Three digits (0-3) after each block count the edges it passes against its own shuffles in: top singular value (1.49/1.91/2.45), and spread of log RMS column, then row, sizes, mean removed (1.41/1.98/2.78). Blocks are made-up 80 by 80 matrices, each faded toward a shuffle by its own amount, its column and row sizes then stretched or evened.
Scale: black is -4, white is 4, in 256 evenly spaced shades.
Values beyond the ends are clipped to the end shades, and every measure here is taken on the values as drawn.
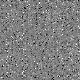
1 1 0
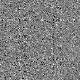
1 2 1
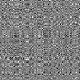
3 1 2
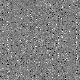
0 2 0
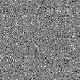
2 0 0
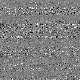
1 0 3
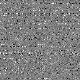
0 0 3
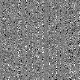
0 3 0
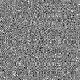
2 0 0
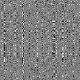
3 3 2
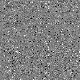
1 1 2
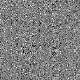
1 2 0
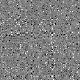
2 1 1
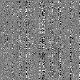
2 3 1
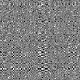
3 2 2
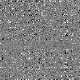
0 2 3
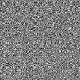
2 0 2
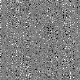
1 3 0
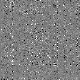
0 2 2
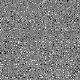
0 1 2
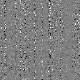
0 3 0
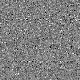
1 0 1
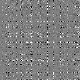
2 3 3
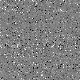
0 1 1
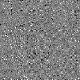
2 1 1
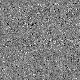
0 0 1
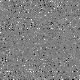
0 0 2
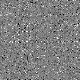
1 1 1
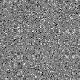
2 0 0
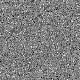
0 0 0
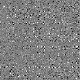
2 2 2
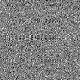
2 0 1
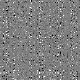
1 3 1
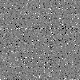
0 1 2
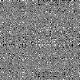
2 2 2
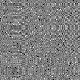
3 0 0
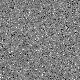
0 0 0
